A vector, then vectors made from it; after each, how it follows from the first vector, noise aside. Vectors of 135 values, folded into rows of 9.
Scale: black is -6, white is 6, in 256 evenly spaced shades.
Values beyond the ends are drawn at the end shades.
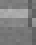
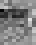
negated, scaled up.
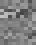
sign-scrambled.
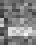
reversed, scaled up.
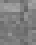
wrapped around, shrunk.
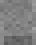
wrapped around, negated, shrunk.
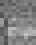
reversed.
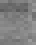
wrapped around, negated, shrunk.
